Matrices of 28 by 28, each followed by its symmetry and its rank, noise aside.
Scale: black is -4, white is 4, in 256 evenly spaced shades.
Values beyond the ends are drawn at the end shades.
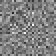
symmetric, rank four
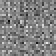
no symmetry, rank four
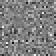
antisymmetric, rank six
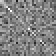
symmetric, rank eight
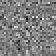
no symmetry, rank six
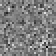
symmetric, rank six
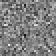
antisymmetric, rank eight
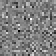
antisymmetric, rank six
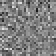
antisymmetric, rank six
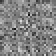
symmetric, rank six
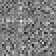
symmetric, rank eight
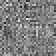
no symmetry, rank six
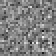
symmetric, rank six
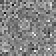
symmetric, rank eight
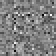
antisymmetric, rank eight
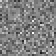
symmetric, rank six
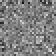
symmetric, rank eight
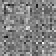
symmetric, rank four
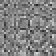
symmetric, rank four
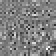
symmetric, rank six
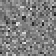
antisymmetric, rank eight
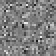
antisymmetric, rank six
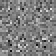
no symmetry, rank six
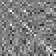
symmetric, rank four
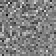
no symmetry, rank eight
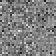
no symmetry, rank eight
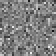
antisymmetric, rank eight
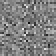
antisymmetric, rank eight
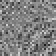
symmetric, rank six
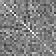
symmetric, rank six
